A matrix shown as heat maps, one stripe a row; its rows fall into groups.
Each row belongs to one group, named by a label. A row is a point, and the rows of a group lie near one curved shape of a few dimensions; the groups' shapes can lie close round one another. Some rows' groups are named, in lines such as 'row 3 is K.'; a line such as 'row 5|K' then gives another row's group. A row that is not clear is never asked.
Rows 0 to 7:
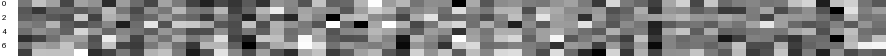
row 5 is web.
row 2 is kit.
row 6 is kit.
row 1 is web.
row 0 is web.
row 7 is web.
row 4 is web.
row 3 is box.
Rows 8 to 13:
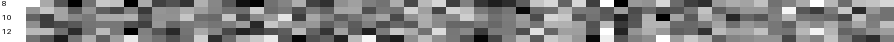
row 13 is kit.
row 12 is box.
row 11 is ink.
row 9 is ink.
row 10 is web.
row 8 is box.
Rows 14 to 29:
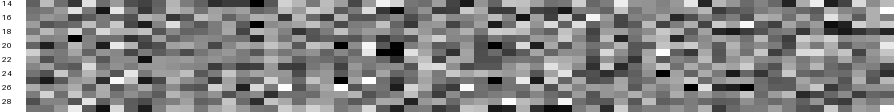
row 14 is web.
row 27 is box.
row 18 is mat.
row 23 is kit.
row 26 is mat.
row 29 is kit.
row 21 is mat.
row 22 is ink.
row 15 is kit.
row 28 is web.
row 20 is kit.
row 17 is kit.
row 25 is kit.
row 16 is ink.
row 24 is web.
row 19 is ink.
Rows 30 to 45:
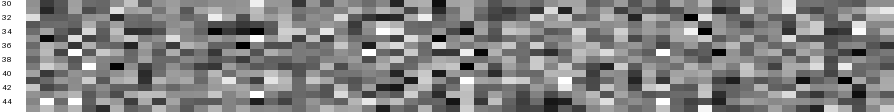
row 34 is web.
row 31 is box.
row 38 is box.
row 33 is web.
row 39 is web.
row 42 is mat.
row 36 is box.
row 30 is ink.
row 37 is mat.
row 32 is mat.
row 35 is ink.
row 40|ink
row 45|kit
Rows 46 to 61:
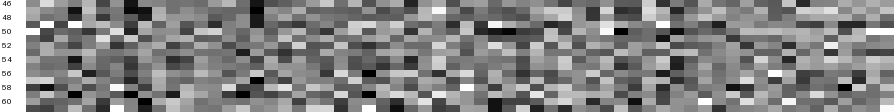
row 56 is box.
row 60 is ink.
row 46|kit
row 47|ink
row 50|box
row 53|box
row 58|web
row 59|box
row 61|kit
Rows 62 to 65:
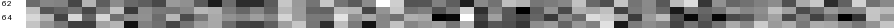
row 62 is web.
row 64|mat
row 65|box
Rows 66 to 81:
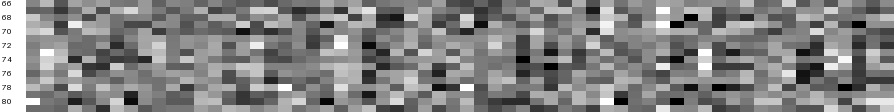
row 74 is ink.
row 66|box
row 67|kit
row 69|mat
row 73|kit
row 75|kit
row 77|box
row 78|mat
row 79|box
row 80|box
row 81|kit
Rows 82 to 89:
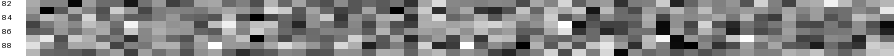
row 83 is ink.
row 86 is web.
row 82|ink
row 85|web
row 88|mat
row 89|box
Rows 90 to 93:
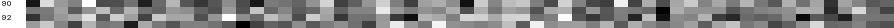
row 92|web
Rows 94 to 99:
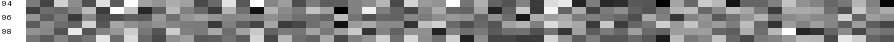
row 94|web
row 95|kit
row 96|ink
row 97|kit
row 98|box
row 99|web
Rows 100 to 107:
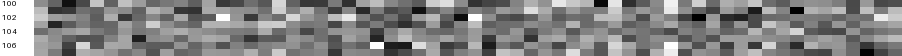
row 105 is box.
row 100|kit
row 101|ink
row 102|mat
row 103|ink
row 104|box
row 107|mat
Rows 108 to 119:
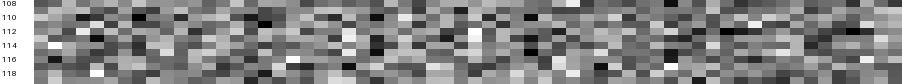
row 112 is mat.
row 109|kit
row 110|box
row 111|kit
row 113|box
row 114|kit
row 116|web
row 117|kit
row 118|web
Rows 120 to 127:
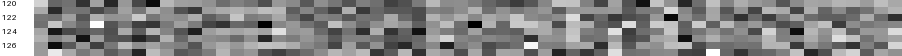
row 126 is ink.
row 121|ink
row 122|web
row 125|ink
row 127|kit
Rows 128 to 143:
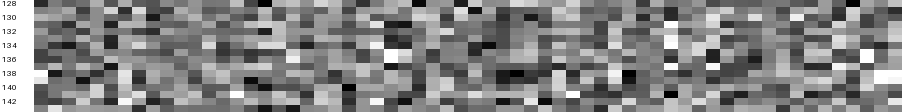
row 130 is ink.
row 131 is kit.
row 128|web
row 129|web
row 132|ink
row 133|kit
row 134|kit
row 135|web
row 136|web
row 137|kit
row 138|box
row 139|box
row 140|kit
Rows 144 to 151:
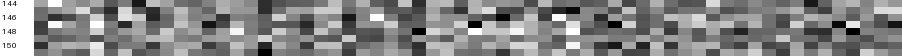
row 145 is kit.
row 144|kit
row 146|kit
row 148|web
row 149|ink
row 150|web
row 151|kit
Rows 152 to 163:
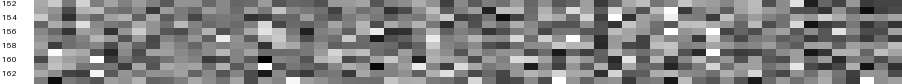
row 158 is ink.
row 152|box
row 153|mat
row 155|box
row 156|kit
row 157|mat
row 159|kit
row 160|web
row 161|ink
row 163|web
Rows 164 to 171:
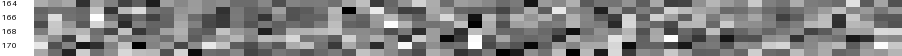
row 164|ink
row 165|kit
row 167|web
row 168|kit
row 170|box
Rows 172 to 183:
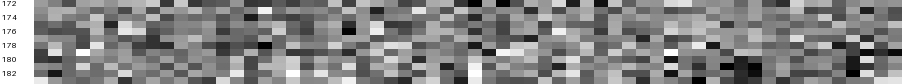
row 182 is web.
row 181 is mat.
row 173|ink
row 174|box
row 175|kit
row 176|kit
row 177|ink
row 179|mat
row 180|web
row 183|mat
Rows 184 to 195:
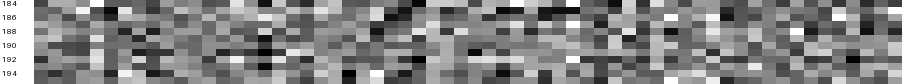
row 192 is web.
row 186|kit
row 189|kit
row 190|ink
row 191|web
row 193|kit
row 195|kit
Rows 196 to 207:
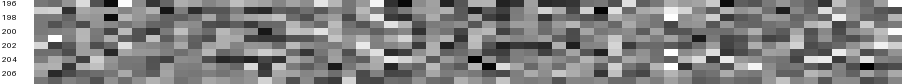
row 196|kit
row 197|box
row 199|web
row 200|kit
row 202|box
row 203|kit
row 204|web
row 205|mat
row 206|ink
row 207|ink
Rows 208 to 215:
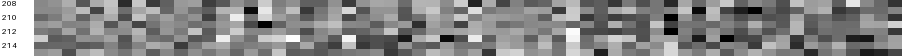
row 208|web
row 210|web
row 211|kit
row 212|web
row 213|mat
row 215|mat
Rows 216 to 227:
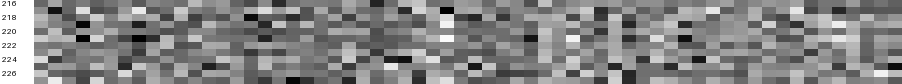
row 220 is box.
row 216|box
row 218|box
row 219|ink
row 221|ink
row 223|box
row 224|mat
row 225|web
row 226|box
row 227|kit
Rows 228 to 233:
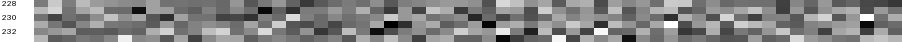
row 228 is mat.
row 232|ink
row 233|box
